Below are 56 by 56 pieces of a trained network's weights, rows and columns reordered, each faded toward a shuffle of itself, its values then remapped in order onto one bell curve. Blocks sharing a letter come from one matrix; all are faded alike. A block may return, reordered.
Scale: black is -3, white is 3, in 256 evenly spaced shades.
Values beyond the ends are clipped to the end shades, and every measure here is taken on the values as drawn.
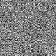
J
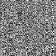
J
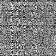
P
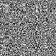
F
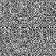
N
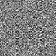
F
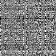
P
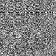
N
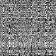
P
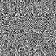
F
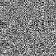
F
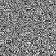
N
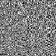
F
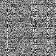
P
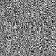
J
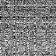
P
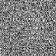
F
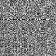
N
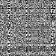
P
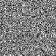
J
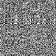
N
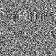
F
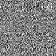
J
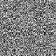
J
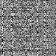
P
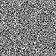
F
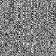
J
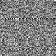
N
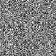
N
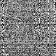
P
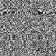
N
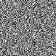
J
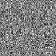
J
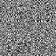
J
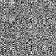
J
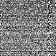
P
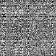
P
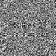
F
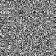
J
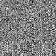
F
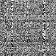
P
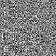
J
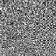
F
